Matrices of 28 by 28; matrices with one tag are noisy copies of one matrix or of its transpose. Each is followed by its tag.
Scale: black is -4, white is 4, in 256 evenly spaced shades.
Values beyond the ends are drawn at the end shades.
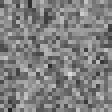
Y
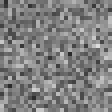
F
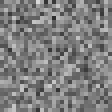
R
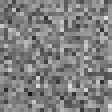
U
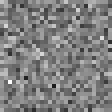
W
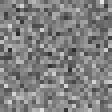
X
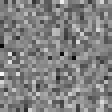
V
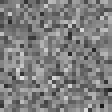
F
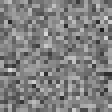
U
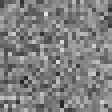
V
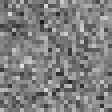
F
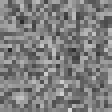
X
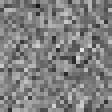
F
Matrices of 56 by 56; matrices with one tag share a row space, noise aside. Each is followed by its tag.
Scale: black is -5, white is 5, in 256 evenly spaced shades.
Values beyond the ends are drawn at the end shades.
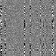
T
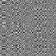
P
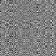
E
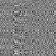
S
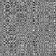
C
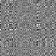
E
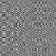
P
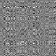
C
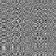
P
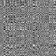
C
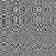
P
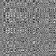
C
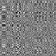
P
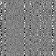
T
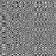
P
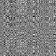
C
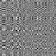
P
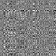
C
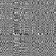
S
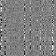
T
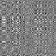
P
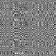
S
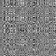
C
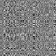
C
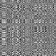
P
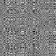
C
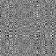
E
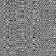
C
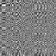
P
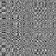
P
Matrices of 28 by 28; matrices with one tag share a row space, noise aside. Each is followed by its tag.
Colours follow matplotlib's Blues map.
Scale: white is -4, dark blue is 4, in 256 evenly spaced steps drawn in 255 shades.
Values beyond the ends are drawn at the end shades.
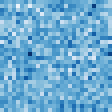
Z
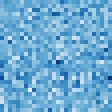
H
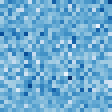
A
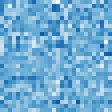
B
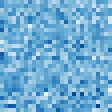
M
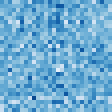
H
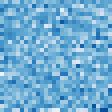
M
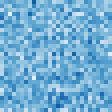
H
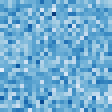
A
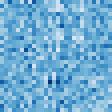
H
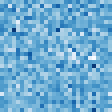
Z
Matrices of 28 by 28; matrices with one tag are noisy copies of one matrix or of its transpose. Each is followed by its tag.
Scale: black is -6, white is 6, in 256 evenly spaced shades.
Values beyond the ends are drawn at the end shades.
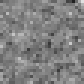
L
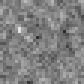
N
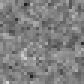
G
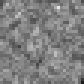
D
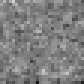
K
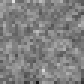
K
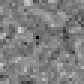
N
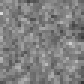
K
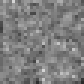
K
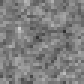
N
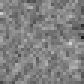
K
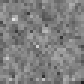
D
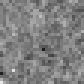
L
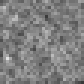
D
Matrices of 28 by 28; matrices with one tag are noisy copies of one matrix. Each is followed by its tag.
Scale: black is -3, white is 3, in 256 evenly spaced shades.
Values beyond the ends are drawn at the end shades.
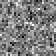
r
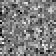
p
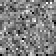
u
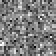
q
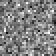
u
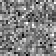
r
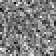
u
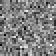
u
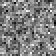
u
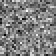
u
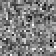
r
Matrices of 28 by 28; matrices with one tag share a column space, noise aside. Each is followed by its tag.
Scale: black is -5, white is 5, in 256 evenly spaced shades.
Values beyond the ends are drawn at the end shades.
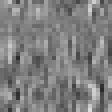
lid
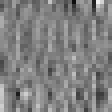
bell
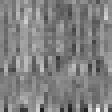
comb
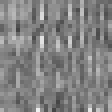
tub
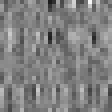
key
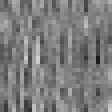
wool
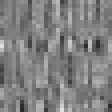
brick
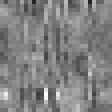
bell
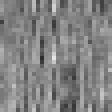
wool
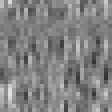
lid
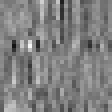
brick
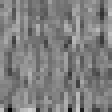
tub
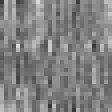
brick
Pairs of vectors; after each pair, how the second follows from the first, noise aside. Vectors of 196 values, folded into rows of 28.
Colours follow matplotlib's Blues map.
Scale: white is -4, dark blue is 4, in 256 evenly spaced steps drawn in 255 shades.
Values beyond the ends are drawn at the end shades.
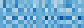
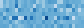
partly zeroed.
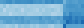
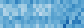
partly zeroed.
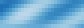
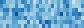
shuffled.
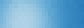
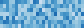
shuffled.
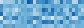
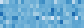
partly zeroed.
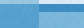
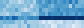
wrapped around, negated, scaled up.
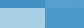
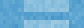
wrapped around, shrunk.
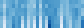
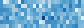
shuffled.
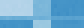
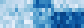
reversed, negated, scaled up.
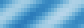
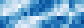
wrapped around, negated, scaled up.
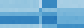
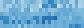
partly zeroed.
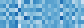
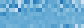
partly zeroed.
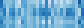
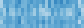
negated, shrunk.
